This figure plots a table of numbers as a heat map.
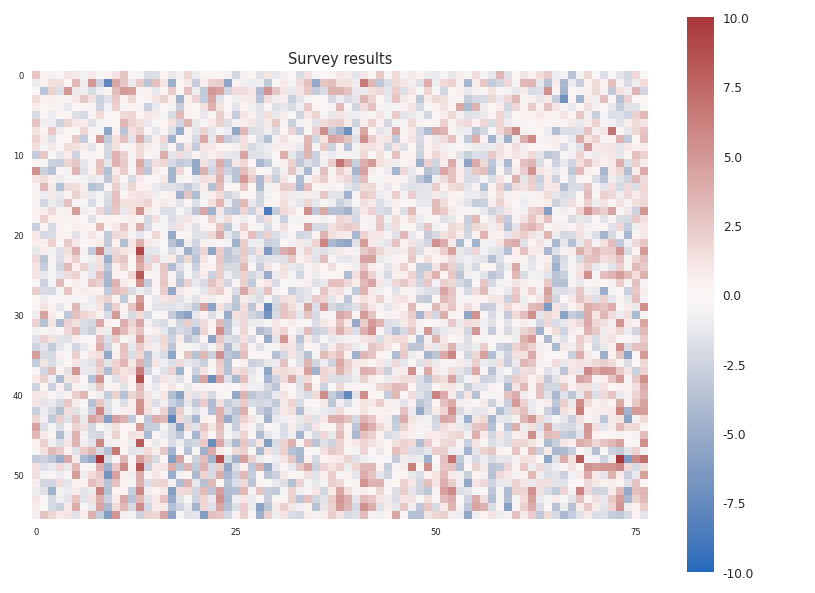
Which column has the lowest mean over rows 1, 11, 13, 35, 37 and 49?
9
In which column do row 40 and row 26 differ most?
39
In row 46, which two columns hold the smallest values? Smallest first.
22, 29
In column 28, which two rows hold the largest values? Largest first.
49, 52
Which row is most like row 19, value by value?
36
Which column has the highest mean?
13
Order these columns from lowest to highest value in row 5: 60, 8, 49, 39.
49, 39, 60, 8
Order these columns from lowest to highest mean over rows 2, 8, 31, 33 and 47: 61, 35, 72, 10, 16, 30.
35, 72, 30, 16, 61, 10
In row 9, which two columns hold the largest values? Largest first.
69, 34
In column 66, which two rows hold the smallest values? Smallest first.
3, 30
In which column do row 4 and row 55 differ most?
21
